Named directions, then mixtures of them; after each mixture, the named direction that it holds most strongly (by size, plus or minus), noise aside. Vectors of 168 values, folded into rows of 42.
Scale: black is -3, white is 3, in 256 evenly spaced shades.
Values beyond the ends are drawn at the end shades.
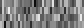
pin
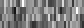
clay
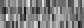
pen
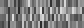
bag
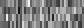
bag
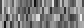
pin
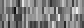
clay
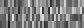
bag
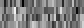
clay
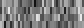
pin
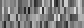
pin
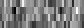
clay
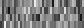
pin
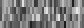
clay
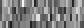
clay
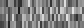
bag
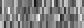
pin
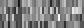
bag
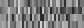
bag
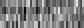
pen
